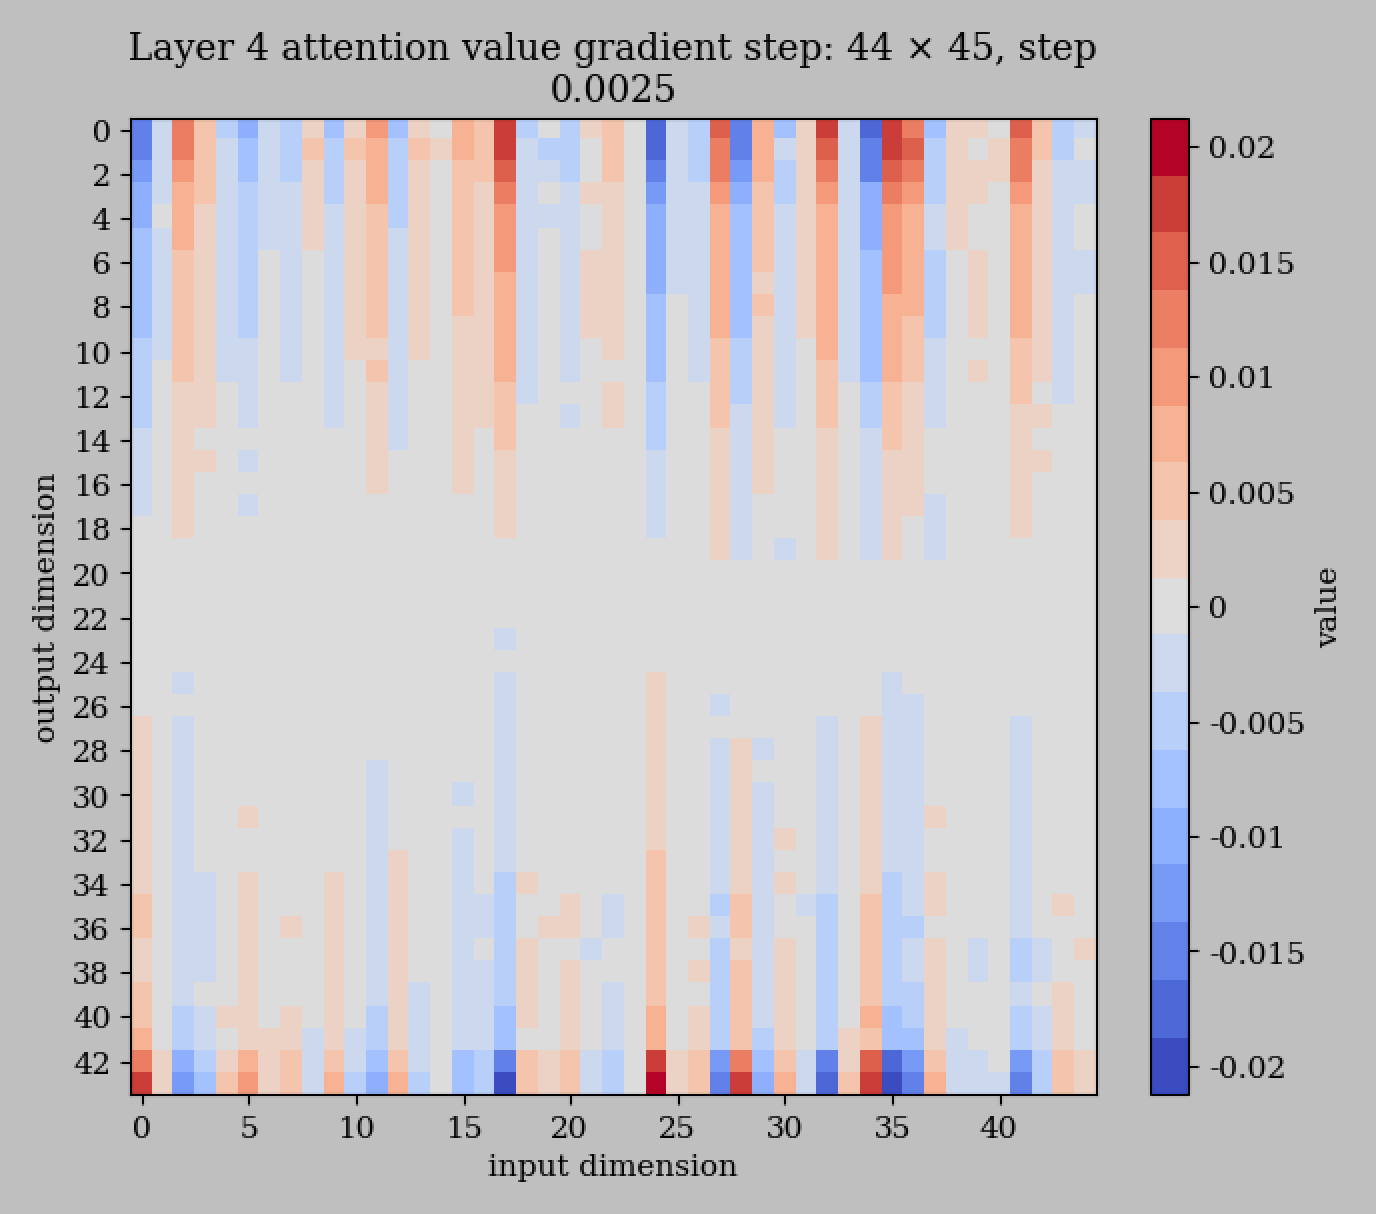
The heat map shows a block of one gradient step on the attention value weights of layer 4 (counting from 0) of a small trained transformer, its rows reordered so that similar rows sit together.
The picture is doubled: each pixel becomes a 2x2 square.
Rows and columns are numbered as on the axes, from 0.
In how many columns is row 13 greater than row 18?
12
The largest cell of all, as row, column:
43, 24
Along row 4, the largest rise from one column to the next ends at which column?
35
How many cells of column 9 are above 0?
10
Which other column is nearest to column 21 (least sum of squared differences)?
39
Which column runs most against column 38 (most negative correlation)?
6
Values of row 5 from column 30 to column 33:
-0.0025 0.0025 0.0075 -0.0025
